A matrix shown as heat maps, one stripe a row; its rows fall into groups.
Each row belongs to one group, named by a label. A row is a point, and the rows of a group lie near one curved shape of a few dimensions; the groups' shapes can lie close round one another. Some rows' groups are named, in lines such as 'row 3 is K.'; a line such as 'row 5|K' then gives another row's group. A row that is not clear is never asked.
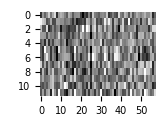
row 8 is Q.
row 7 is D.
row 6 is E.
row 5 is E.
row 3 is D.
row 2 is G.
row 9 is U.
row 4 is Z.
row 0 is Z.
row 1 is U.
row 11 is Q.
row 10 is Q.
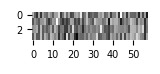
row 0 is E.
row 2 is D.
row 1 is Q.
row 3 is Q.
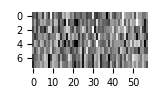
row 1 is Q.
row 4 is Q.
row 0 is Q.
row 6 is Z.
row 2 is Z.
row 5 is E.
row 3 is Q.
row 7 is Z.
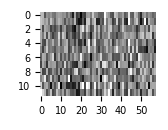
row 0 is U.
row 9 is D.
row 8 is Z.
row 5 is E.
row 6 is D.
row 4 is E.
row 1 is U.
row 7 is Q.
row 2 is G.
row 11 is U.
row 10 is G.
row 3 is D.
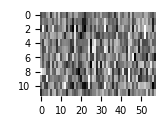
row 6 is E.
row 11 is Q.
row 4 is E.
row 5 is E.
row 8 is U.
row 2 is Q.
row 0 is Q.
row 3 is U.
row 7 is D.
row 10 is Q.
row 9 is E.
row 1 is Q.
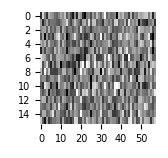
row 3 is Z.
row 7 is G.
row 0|Q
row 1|E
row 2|D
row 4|D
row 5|Z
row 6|U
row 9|D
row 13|Q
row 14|D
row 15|Z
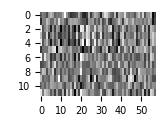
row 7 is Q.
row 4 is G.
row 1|Z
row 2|G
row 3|G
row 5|Z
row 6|G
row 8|D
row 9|E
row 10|U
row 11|G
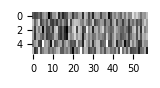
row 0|Z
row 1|G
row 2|G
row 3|G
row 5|E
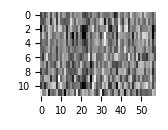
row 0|Q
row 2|Z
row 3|Q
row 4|Q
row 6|E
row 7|D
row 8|Q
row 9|E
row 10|Z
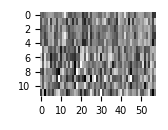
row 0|Q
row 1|Q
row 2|Q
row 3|Q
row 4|Q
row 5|G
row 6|G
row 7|G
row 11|Z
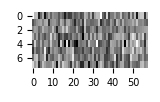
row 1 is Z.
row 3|D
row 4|Q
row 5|Q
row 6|D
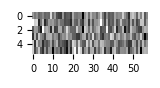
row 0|D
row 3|Z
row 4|G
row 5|G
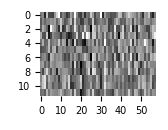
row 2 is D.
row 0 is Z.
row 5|Q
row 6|D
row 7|U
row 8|E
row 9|D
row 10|D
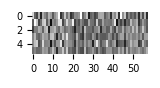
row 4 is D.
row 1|D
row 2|Z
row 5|U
